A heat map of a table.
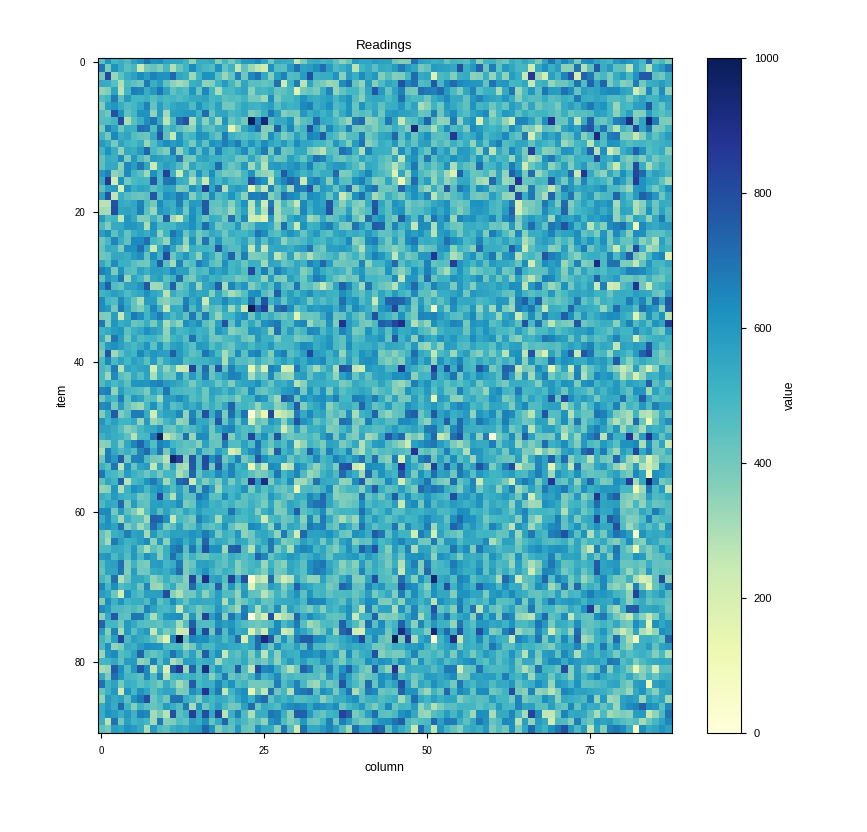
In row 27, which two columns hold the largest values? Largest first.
76, 54
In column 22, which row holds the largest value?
69
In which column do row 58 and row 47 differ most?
23
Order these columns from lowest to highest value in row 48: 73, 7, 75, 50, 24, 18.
50, 24, 75, 7, 73, 18
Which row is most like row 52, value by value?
9
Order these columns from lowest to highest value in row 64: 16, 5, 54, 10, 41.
10, 41, 5, 54, 16
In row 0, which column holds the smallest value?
30
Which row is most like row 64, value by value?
7
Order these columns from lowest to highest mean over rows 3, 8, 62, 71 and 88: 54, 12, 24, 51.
12, 24, 51, 54
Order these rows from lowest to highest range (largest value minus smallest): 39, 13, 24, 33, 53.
24, 13, 39, 53, 33
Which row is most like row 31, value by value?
36
